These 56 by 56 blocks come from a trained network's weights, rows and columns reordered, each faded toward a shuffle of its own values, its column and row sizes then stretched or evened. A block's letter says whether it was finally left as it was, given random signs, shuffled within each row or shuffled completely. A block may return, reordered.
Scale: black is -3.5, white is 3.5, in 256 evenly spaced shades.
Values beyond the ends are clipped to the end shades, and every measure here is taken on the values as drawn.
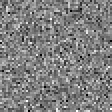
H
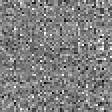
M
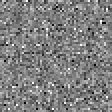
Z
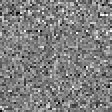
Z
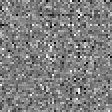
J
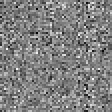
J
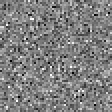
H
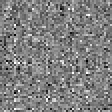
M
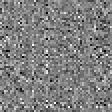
M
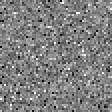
H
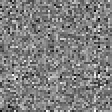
J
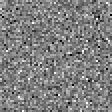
H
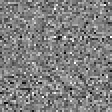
Z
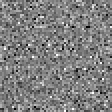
Z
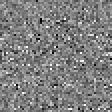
Z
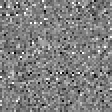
Z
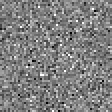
H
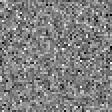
H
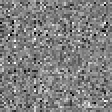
J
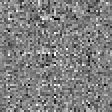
J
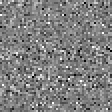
Z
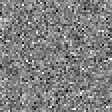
H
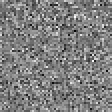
Z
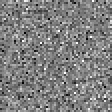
H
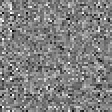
J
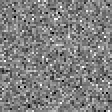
H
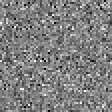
Z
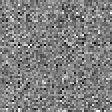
M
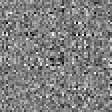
M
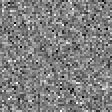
H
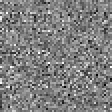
J
